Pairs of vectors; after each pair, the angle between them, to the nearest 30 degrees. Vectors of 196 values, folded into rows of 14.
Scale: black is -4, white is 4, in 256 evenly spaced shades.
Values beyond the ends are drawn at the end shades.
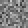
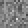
90 degrees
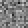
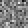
150 degrees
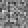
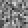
120 degrees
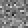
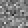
30 degrees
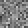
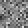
30 degrees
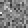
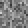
30 degrees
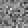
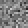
30 degrees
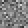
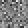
30 degrees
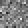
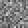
120 degrees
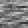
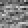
150 degrees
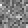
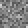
30 degrees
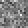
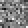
60 degrees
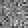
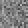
150 degrees
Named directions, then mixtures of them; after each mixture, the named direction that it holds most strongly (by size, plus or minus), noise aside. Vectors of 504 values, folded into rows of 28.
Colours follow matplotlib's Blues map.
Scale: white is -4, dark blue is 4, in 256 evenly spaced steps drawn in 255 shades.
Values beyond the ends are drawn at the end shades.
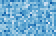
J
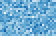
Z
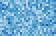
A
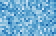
A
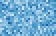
A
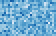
J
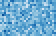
J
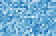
Z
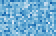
J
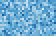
A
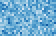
A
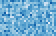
J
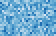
A
